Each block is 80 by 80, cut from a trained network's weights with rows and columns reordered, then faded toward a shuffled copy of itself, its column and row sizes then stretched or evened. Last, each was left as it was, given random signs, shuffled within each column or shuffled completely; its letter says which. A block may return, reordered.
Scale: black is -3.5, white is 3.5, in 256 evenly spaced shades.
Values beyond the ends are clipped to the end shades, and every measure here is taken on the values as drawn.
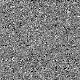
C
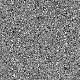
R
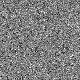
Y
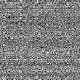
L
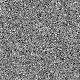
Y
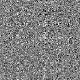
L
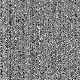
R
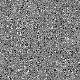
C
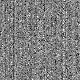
R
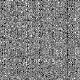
L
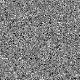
C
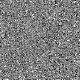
C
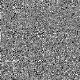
C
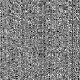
L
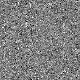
R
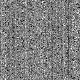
R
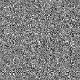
L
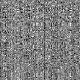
L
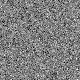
Y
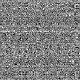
L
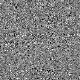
C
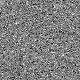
Y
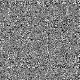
C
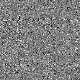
C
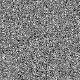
R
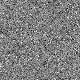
Y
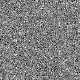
R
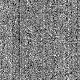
R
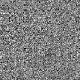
L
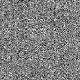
L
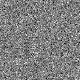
R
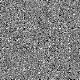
C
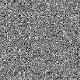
L
